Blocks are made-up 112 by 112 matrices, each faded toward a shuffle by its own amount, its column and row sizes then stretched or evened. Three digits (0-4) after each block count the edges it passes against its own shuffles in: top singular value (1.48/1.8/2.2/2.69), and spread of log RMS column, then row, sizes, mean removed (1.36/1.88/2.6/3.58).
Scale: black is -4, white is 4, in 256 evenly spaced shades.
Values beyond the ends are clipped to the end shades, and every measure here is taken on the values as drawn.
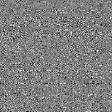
2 2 3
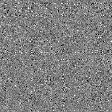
1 2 2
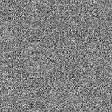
3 0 2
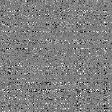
2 2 4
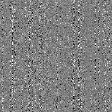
1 4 1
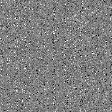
0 3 0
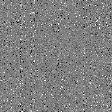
0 3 1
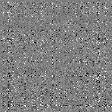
1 3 3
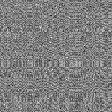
4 0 0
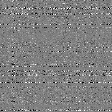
1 2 4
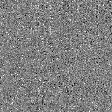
2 1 0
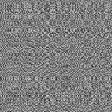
4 1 3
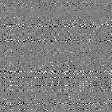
4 2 4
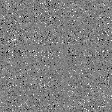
1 2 2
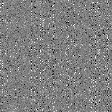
3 3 0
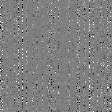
3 4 1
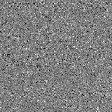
2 0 2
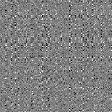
4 3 2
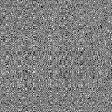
4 2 1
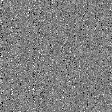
0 3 0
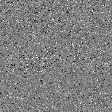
0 0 2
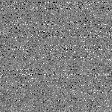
0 0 3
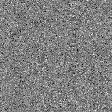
1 0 0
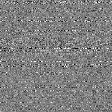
2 0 4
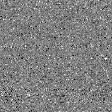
0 1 3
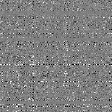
2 2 4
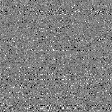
3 0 3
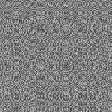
4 1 0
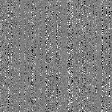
1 4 0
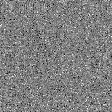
2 0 0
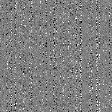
0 4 0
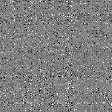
2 2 2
